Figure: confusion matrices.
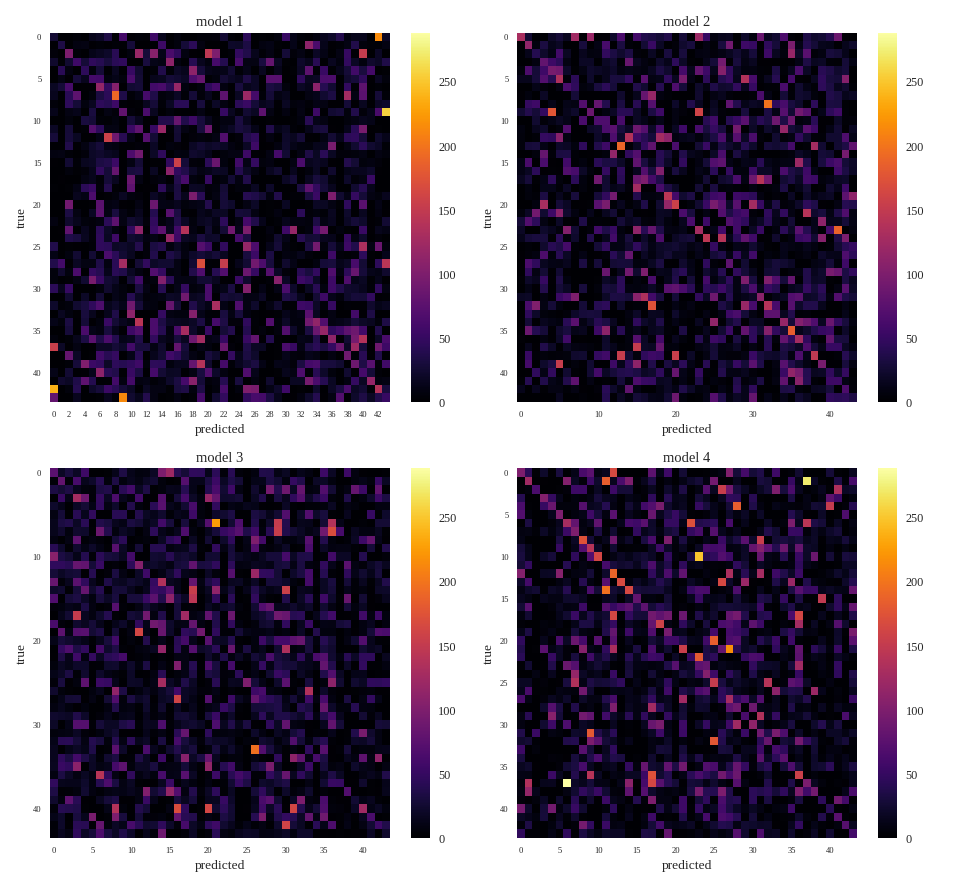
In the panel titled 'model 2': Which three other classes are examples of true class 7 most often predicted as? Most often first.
17, 16, 31
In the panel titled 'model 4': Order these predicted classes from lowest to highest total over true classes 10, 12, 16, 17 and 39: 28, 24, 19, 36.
24, 28, 19, 36
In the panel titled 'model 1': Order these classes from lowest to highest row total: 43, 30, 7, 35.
30, 43, 7, 35
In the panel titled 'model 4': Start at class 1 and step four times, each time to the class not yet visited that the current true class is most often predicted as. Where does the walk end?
23
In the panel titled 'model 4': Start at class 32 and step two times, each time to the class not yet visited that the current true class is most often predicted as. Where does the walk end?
7
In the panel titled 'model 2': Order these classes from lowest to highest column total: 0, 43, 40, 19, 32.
0, 43, 19, 40, 32
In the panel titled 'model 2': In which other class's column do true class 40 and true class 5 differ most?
29
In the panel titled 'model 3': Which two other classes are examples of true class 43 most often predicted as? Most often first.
14, 6
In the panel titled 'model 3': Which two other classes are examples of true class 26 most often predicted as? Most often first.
33, 8
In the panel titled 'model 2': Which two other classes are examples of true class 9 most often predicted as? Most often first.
4, 23
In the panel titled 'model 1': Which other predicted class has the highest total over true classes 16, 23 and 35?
17
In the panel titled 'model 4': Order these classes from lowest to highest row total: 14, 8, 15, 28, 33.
33, 15, 28, 8, 14
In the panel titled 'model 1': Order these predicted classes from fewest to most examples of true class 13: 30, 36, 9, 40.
9, 30, 40, 36
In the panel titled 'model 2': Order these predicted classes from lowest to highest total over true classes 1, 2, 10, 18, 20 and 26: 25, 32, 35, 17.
17, 32, 25, 35
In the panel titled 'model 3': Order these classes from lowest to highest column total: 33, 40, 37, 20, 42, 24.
37, 24, 42, 40, 33, 20
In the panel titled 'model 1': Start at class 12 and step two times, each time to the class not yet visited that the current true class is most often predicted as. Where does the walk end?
8
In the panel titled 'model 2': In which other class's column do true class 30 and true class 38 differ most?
13
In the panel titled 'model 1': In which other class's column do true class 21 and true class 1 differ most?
33
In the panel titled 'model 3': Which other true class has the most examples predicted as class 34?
22
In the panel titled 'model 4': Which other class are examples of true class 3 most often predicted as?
40
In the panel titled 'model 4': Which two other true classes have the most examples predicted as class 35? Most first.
13, 6
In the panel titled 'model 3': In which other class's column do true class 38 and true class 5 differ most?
15
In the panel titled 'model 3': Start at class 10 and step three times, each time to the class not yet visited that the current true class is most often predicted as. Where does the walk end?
18
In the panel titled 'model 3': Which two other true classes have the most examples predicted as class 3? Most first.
17, 35
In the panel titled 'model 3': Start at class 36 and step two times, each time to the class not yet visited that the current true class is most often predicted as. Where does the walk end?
21
